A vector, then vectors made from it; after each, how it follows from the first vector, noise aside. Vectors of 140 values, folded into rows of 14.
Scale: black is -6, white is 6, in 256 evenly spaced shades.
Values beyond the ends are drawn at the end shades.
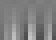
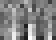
scaled up.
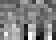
scaled up.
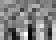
negated, scaled up.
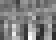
scaled up.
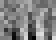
negated, scaled up.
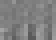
negated, shrunk.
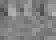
wrapped around, negated, partly zeroed.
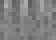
reversed, shrunk.
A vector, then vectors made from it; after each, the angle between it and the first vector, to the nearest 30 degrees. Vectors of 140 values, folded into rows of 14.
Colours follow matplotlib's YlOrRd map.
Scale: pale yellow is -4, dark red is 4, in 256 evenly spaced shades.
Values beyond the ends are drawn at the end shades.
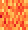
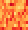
120 degrees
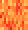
30 degrees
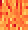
60 degrees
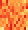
60 degrees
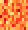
60 degrees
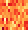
120 degrees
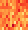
60 degrees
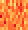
30 degrees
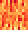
90 degrees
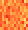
60 degrees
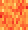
30 degrees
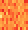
150 degrees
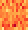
60 degrees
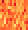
150 degrees
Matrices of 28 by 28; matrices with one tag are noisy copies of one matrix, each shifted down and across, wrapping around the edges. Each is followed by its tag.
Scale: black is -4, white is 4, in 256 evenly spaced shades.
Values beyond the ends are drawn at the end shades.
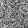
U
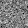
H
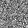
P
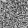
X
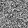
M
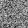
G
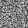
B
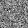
H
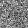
G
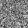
H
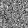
P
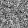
U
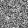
H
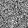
M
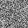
M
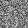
U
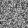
G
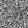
X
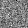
B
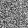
M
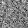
U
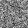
H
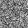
U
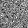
G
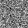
B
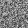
X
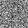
M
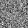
M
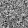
X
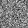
P
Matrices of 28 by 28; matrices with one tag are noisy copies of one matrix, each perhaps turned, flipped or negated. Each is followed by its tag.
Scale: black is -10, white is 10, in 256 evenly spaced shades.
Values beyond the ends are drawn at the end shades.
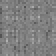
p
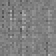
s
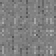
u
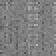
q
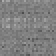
q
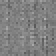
s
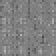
u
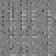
s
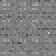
u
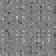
p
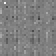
p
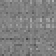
q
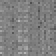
q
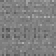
q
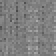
q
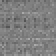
q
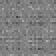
p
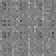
u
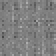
u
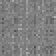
u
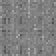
u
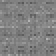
u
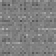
u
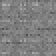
u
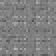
p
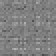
p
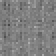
u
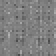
p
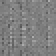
s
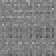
q
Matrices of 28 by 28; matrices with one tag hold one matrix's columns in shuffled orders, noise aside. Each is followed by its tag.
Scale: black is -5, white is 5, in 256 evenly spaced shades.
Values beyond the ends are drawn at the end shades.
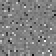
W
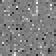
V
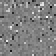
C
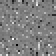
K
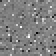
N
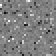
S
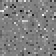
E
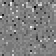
C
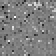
C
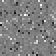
S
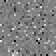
W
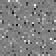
S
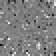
K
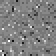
W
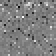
C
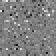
E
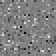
N
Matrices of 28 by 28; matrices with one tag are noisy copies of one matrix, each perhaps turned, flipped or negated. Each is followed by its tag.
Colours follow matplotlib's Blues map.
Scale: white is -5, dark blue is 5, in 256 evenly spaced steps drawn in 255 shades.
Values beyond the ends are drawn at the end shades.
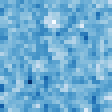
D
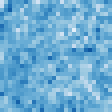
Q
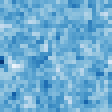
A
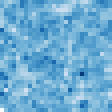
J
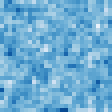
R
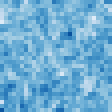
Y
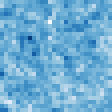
Q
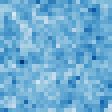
Q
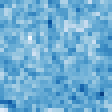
Q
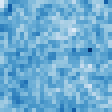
Q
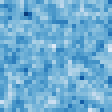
R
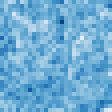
Q
